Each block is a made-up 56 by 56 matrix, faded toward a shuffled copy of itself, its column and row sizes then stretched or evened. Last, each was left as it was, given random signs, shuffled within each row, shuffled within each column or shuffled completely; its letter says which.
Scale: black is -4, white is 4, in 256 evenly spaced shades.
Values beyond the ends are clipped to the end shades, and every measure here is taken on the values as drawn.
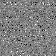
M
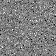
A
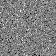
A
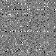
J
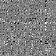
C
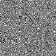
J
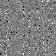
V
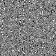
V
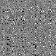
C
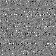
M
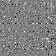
J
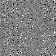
V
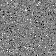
A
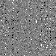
V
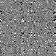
C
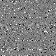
M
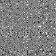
J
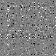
C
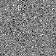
J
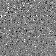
M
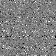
M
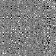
C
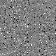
V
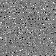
M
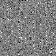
V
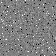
A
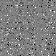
J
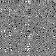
C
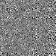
J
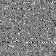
M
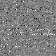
M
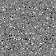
M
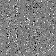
V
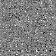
J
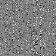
V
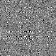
J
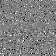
M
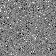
A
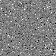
A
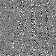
V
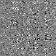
J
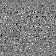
M
